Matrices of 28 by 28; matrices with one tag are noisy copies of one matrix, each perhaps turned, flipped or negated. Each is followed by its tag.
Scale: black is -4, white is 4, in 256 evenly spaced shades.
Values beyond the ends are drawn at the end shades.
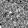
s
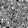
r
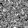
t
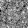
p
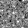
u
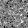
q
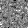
t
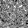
q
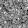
p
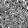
r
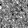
u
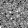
s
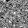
u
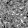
q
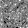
p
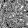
q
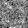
p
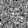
u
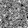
p
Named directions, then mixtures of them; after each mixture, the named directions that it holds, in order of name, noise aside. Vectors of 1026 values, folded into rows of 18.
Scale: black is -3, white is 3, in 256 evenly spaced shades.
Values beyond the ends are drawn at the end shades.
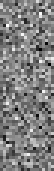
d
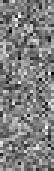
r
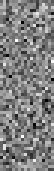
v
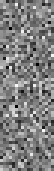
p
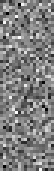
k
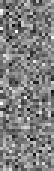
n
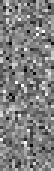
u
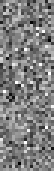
r, u.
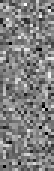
d, k, u.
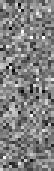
k, p.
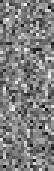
d, k, u.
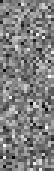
k, u, v.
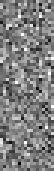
d, r, u.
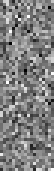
r, u.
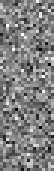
d.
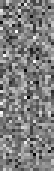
n, u.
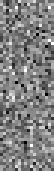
u.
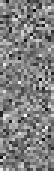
p, r, v.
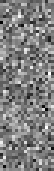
k, r, u.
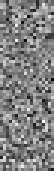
r, v.
